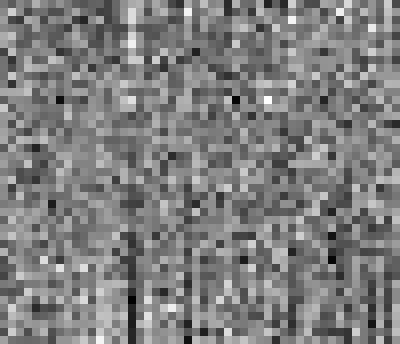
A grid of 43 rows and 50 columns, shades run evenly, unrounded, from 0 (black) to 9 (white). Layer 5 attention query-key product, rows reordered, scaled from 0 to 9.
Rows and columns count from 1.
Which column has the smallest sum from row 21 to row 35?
17
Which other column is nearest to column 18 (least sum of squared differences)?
33
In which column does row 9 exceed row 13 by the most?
30
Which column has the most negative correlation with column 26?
6
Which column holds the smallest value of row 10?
29
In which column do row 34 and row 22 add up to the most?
8
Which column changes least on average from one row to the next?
14
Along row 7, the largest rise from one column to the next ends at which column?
2
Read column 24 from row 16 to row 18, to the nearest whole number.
5 4 6
